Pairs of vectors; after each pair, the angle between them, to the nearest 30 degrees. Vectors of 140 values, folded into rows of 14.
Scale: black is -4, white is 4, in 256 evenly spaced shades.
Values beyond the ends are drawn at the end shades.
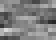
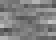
150 degrees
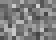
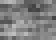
60 degrees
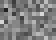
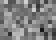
90 degrees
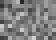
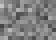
150 degrees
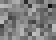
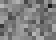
30 degrees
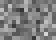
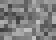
150 degrees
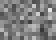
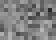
150 degrees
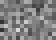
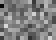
60 degrees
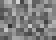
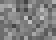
90 degrees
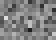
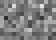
150 degrees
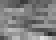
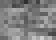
30 degrees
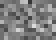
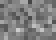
30 degrees
